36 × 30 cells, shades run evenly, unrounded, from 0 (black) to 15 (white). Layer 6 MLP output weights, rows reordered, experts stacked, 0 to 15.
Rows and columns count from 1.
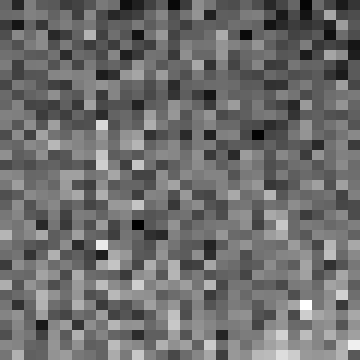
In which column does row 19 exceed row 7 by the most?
29
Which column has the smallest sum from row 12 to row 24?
8
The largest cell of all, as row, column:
31, 26
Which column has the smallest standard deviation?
3
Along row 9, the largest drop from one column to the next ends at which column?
30
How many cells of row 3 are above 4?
20
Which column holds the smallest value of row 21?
15
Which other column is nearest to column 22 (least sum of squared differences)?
16
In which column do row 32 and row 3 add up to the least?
23
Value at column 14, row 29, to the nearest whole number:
9
